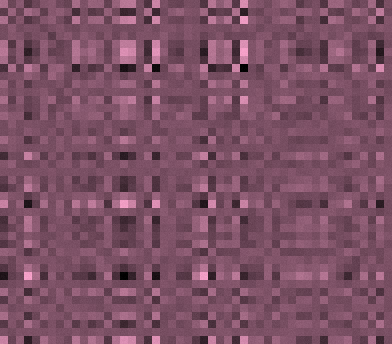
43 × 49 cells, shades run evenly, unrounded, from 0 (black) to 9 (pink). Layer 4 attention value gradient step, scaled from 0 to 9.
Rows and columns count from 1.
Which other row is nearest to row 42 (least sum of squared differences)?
22
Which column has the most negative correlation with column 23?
28
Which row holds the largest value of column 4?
35
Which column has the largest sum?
31
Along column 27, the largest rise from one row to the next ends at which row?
3
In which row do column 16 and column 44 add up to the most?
26
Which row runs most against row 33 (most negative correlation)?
21
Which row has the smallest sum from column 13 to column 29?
9
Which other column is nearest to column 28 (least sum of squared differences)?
36
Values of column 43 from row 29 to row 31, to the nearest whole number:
4 4 4
